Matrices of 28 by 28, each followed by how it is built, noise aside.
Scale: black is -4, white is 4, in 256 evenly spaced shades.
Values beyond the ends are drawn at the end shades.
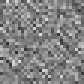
Toeplitz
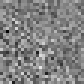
lower triangular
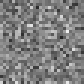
blocks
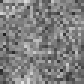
smooth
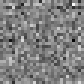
low rank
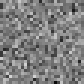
noise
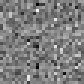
uneven columns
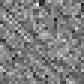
Toeplitz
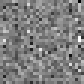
uneven columns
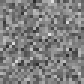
noise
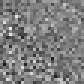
lower triangular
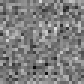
low rank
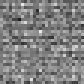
blocks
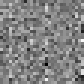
uneven columns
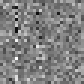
uneven columns
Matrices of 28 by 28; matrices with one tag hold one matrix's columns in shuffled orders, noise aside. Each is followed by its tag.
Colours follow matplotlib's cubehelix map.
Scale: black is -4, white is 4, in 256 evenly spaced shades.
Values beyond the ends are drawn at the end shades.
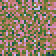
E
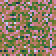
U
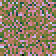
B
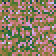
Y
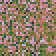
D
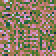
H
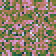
E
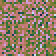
H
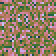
U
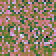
Y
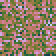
E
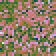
Y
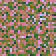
U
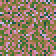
H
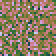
E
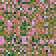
D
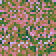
Y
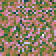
Y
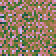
U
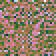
H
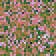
Y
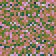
B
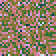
B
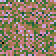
H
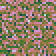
U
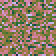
B
